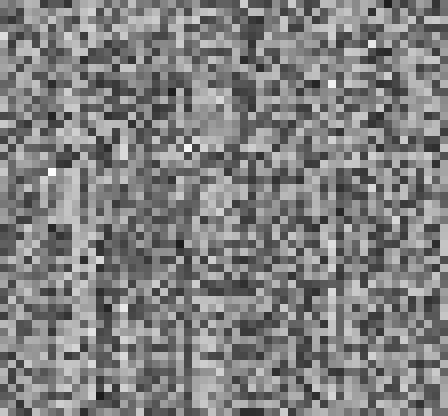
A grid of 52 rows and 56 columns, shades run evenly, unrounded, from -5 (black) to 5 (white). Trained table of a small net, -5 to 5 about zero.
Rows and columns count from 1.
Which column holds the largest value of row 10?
49
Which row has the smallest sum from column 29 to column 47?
23
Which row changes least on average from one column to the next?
13
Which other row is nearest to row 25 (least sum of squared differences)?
6
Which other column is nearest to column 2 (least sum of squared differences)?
43
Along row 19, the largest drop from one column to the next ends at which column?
25
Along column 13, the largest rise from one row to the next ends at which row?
33
